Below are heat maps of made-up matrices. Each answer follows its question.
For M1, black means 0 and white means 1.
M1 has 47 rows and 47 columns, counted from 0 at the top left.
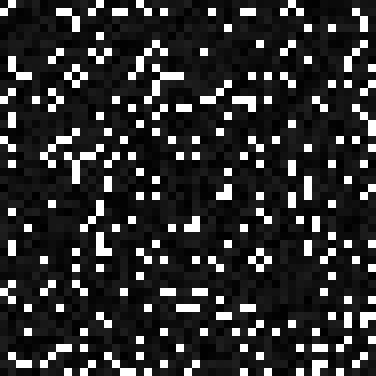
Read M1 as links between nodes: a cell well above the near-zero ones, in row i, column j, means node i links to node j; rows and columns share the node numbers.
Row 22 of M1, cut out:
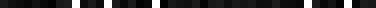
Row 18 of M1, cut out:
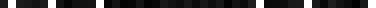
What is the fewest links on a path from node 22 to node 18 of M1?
2
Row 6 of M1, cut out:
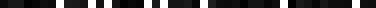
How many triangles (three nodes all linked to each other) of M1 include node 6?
2
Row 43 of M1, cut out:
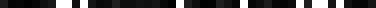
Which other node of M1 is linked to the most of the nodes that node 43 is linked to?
node 46
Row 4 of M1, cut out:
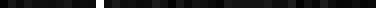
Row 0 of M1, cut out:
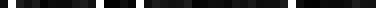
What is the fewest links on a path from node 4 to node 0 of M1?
2
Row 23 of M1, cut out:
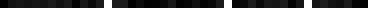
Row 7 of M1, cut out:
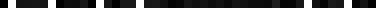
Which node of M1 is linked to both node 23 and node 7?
node 38
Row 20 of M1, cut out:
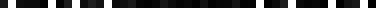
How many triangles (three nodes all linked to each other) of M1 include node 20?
1
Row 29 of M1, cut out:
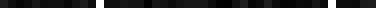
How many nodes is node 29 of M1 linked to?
2
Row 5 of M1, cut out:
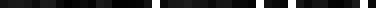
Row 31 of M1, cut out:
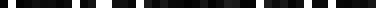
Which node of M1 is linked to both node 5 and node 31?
node 32
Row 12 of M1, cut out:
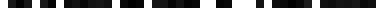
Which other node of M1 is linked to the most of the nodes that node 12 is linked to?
node 1
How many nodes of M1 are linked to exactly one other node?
1
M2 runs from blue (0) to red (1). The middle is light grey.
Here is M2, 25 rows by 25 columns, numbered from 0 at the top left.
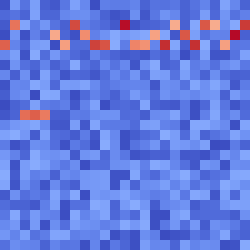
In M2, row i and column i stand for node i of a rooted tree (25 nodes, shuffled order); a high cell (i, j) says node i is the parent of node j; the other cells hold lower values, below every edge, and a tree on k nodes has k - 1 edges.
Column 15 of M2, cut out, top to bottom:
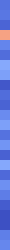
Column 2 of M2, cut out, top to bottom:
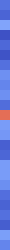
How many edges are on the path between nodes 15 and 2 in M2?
3
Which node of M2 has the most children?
4
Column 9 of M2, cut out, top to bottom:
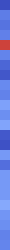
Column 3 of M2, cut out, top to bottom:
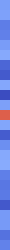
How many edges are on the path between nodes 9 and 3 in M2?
3
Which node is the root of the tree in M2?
11
